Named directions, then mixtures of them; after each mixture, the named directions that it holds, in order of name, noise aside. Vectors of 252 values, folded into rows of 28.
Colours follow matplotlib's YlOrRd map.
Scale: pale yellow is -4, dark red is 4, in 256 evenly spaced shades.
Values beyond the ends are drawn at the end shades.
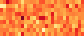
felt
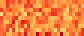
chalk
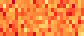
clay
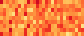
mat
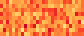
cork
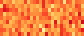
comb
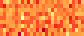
cork, felt, mat.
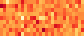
felt.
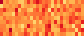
comb, mat.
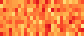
comb, mat.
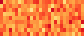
comb, mat.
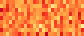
chalk, clay, comb.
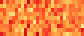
chalk, mat.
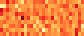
clay, comb, felt.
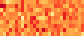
chalk, felt.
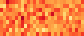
chalk, felt.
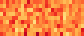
chalk, mat.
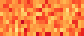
chalk, clay.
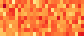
clay, mat.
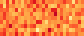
chalk, clay, cork.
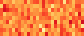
comb.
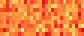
chalk, comb, cork.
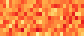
chalk, cork.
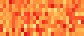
cork.
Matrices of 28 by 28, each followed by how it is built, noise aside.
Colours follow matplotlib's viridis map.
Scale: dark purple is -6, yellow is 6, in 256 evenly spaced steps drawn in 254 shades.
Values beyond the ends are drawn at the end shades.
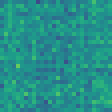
blocks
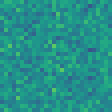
repeating rows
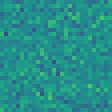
noise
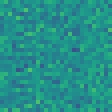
repeating rows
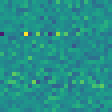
uneven rows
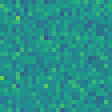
repeating rows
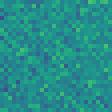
Toeplitz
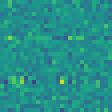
uneven rows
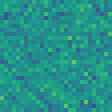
Toeplitz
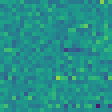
uneven rows
